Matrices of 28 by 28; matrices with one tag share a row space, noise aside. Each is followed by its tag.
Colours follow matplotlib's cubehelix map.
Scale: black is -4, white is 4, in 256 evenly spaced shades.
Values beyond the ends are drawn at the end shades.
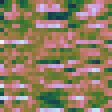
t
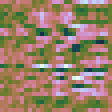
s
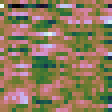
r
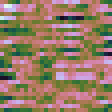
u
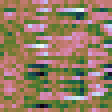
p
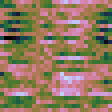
u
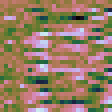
p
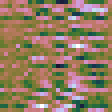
s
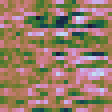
s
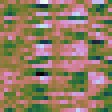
p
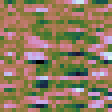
p
